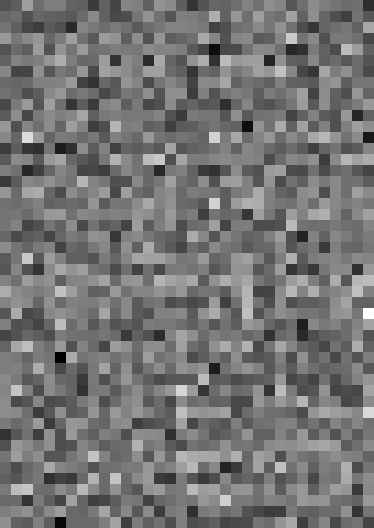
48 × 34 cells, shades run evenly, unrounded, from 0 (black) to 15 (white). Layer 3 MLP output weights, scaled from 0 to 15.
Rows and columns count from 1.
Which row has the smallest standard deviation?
23
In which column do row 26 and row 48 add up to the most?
27
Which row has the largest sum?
26
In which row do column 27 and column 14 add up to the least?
6
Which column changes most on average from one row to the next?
3
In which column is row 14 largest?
16
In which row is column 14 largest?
15
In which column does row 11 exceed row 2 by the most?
32
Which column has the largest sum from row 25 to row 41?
34
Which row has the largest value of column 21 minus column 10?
46
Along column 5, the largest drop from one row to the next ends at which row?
44
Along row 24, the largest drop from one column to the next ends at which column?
4
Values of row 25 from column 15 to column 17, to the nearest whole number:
4 7 7
